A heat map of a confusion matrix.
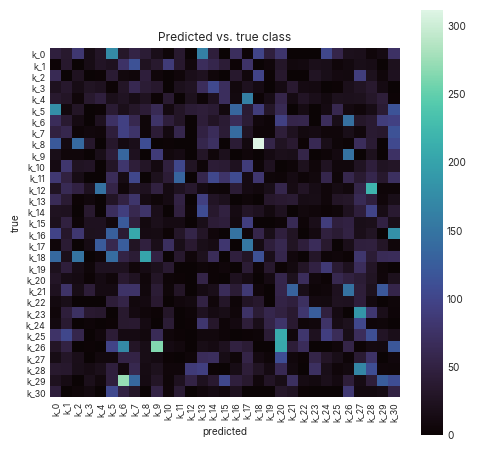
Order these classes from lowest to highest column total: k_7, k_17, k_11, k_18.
k_11, k_18, k_17, k_7
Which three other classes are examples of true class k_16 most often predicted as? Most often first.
k_7, k_30, k_5
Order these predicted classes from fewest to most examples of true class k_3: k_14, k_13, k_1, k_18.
k_18, k_1, k_13, k_14
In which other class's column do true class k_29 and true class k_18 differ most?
k_6
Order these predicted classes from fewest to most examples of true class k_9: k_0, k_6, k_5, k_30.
k_0, k_5, k_30, k_6
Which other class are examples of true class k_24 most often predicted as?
k_27
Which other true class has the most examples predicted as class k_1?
k_25
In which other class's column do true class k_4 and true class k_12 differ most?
k_28
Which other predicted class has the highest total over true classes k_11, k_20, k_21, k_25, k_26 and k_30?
k_9
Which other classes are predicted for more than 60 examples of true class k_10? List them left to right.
k_1, k_6, k_11, k_17
